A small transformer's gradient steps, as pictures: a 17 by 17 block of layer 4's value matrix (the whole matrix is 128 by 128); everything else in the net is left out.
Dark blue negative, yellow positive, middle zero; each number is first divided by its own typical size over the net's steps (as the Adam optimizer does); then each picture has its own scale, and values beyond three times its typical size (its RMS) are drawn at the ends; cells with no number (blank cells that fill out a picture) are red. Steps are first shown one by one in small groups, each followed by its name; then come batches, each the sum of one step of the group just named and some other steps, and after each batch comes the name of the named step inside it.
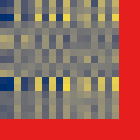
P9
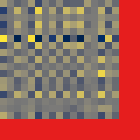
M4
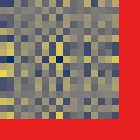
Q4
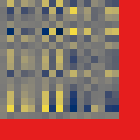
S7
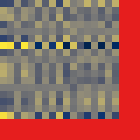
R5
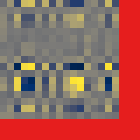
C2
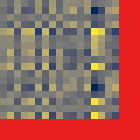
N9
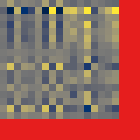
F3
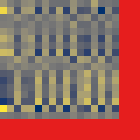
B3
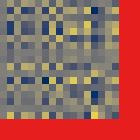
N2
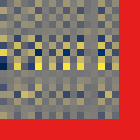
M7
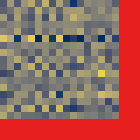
M4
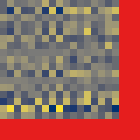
F3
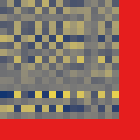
M4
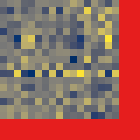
F3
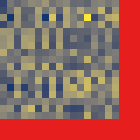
P9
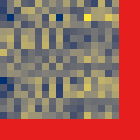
P9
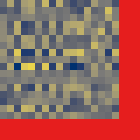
C2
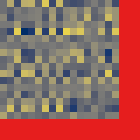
S7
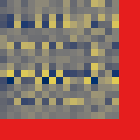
P9
